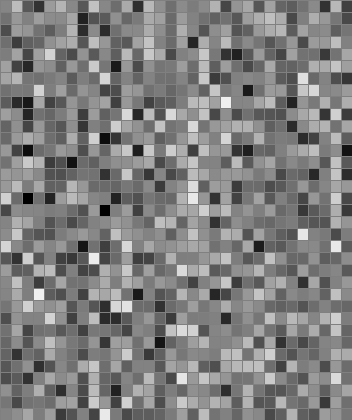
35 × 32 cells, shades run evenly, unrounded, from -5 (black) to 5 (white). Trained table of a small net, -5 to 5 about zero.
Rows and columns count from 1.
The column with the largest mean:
31
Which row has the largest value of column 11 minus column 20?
25
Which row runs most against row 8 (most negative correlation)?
35
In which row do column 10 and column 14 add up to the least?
15
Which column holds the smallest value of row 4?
18
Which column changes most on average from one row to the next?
21
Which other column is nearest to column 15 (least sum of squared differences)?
26
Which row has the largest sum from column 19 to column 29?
9
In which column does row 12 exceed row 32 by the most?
3
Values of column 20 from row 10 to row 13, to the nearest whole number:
-2 1 0 1
